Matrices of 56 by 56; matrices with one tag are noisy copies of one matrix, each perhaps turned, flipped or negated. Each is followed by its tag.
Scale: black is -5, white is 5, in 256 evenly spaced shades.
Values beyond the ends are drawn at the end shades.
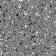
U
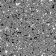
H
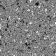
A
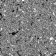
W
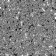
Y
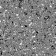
U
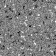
U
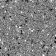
Y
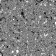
W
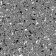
U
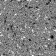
A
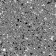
H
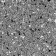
U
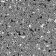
U
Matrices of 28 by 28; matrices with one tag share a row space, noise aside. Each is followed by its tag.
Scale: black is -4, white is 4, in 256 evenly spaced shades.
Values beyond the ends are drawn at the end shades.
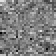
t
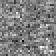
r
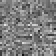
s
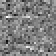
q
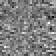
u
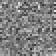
s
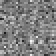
t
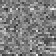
t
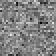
r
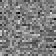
s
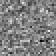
r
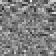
u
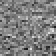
u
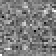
u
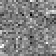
t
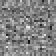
q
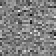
s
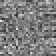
t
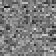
u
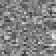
u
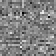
r
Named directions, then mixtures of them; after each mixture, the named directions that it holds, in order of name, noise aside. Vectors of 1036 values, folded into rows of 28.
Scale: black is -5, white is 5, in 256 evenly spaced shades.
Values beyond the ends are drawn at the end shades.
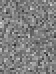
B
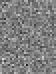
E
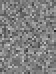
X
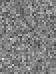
B, E, X.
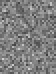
B, E, X.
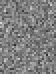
B.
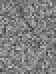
B, X.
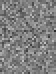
X.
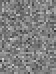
E, X.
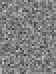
E, X.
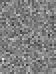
E, X.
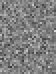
X.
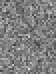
B, E, X.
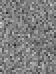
B.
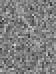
B, X.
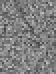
B, X.
